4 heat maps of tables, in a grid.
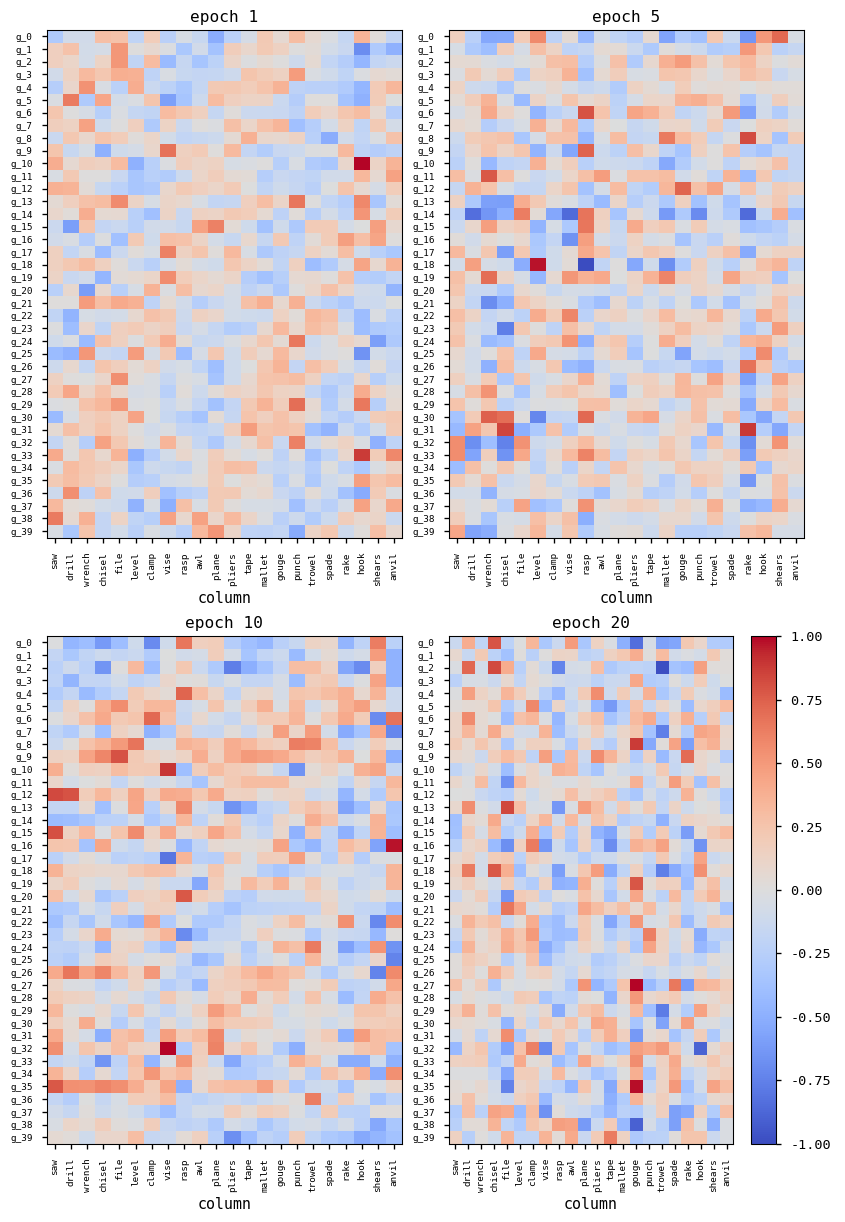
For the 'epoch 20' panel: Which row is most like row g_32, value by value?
g_16
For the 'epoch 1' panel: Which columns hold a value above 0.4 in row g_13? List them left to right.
file, punch, hook
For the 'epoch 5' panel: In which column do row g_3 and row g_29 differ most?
rake
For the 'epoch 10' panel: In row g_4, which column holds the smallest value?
wrench
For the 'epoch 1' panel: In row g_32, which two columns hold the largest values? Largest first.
punch, chisel
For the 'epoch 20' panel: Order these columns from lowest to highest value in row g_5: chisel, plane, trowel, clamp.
plane, trowel, chisel, clamp
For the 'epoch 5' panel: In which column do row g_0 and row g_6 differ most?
rasp
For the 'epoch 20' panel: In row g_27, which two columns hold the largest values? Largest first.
gouge, spade
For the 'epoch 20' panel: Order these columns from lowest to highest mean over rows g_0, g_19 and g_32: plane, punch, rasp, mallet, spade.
mallet, rasp, spade, plane, punch
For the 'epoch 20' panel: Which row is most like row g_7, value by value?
g_29
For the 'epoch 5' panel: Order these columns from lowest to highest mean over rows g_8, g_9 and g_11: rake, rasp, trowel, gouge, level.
level, trowel, gouge, rake, rasp
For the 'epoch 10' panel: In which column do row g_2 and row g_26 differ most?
chisel
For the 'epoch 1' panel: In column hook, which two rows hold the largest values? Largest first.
g_10, g_33
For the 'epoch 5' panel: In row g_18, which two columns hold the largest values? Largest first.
level, drill
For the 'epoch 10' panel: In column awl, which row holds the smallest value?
g_19
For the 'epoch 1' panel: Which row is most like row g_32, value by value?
g_24
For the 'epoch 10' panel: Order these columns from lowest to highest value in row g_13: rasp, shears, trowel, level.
shears, trowel, level, rasp
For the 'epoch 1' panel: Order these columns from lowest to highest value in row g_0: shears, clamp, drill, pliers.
pliers, drill, shears, clamp
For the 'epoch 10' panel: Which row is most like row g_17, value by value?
g_37
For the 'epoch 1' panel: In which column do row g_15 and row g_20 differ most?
wrench
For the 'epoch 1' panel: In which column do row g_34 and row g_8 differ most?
spade
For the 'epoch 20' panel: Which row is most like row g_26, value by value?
g_17
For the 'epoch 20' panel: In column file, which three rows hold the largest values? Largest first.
g_13, g_21, g_31
